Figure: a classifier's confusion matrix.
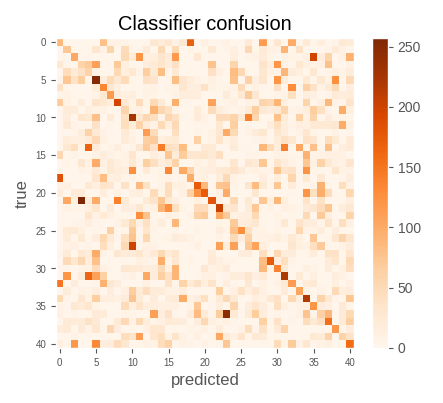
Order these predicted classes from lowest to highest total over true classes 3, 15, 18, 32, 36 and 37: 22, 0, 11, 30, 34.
11, 22, 30, 34, 0
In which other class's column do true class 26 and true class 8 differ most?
21
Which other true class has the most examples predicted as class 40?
2
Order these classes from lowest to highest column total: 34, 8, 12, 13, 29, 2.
29, 2, 8, 13, 12, 34
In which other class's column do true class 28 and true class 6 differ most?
32
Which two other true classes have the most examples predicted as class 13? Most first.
36, 9
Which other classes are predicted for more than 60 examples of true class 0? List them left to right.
6, 18, 28, 32
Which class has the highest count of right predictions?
5
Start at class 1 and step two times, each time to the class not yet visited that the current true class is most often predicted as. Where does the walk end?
4
